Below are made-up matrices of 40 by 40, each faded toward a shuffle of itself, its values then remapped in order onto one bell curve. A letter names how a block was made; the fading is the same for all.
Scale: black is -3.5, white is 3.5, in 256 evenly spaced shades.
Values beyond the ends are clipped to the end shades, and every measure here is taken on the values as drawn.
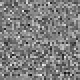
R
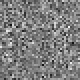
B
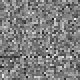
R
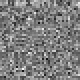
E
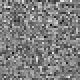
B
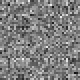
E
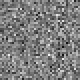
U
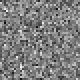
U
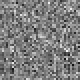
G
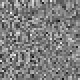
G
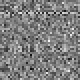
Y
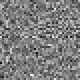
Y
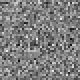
R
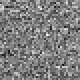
R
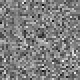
G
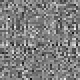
Y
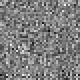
Y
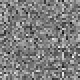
U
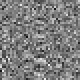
E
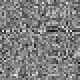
Y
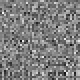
E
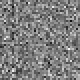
U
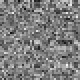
E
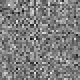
E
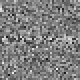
R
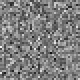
B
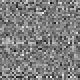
Y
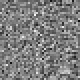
B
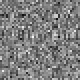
Y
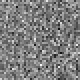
U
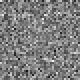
R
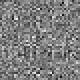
E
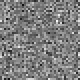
B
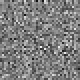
B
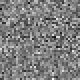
R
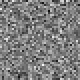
B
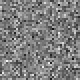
U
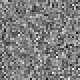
U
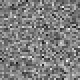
Y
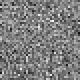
B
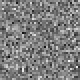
B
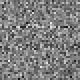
R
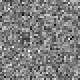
B
